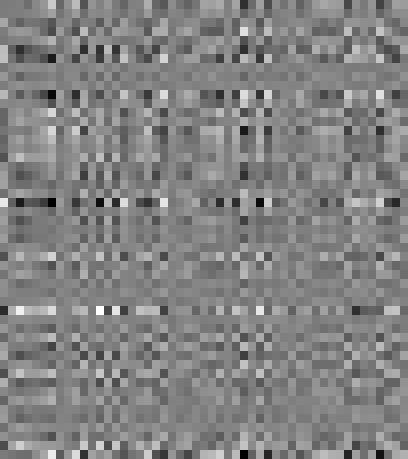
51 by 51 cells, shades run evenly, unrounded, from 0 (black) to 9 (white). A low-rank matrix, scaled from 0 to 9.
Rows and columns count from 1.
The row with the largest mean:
35
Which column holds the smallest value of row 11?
7
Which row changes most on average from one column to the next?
23
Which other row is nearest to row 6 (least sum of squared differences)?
40
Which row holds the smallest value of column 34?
51
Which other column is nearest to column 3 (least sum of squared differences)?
15
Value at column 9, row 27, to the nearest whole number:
5
